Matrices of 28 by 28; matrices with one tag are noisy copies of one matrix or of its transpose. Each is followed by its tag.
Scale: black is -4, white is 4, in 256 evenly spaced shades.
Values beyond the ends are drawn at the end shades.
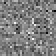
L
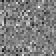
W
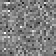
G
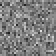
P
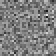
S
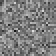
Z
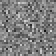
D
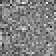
W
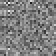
G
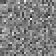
Z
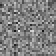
Z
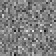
D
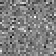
W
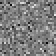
W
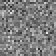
G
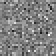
L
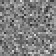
S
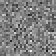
D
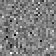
S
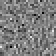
S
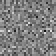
D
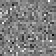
L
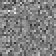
G
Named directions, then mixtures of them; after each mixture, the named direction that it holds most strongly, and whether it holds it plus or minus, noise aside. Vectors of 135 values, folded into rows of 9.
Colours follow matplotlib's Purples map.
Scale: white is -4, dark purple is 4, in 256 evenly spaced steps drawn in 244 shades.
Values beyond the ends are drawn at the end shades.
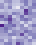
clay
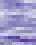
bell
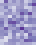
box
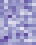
box, minus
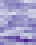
bell, plus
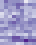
bell, plus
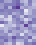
clay, minus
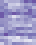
bell, minus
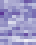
bell, minus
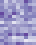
box, minus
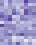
clay, plus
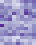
clay, plus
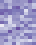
clay, minus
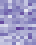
clay, minus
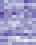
bell, minus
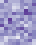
box, plus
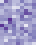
clay, plus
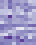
bell, plus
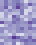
clay, minus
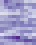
bell, plus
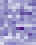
box, plus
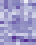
bell, plus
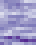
bell, plus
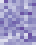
box, plus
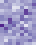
clay, plus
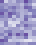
box, minus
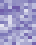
clay, minus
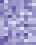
box, minus
